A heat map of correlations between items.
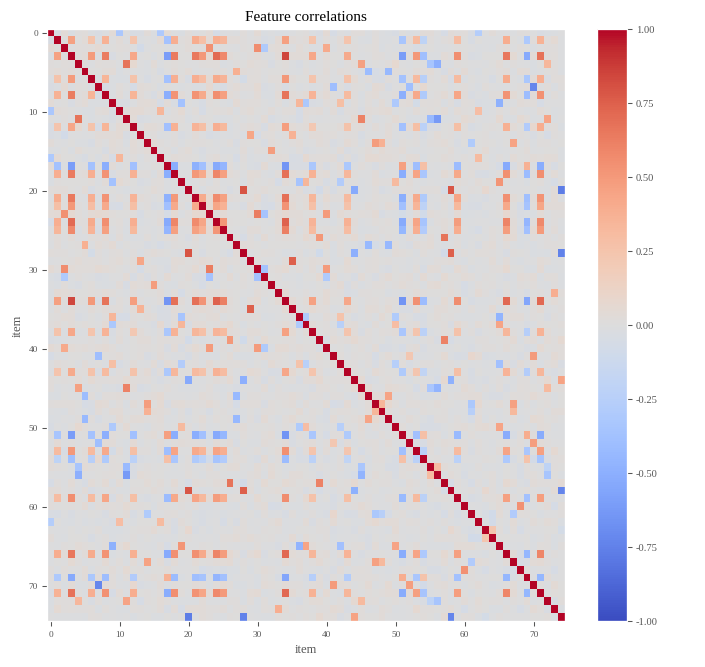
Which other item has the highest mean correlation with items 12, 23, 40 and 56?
30
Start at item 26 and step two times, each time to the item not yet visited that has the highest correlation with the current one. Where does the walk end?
39
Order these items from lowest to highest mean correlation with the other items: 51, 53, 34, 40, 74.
51, 74, 40, 53, 34
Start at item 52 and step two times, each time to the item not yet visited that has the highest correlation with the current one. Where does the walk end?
41
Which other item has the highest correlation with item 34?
3
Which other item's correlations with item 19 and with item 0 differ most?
65
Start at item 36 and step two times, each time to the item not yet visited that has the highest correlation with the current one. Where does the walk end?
42
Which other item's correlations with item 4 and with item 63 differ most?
11
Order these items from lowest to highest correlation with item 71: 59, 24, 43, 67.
67, 43, 59, 24
